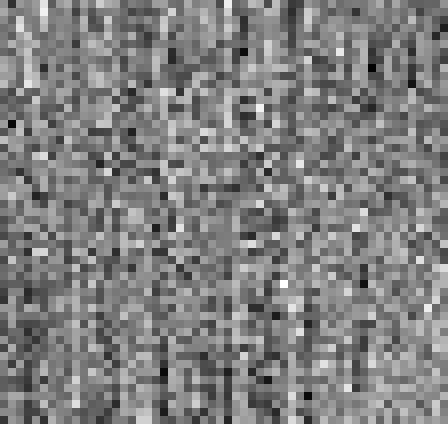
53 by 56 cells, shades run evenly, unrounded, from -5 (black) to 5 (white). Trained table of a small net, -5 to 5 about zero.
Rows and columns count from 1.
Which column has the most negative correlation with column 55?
4
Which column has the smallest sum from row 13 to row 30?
31
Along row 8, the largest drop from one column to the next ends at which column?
40
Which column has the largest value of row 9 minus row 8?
56
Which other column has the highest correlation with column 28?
44
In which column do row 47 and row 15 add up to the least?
32
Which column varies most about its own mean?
29
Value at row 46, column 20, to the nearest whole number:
0
